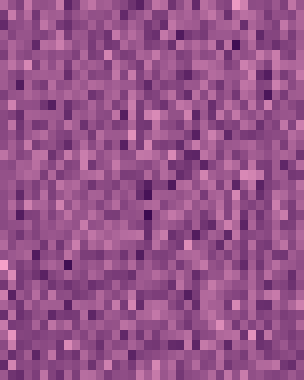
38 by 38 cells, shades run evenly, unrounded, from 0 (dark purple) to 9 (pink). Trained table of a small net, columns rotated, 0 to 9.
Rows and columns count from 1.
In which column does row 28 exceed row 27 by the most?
9
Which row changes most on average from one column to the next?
31
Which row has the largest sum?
7
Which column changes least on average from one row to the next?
11
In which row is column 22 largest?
16
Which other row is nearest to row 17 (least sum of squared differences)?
23
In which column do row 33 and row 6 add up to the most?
28
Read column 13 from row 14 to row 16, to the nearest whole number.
6 5 4
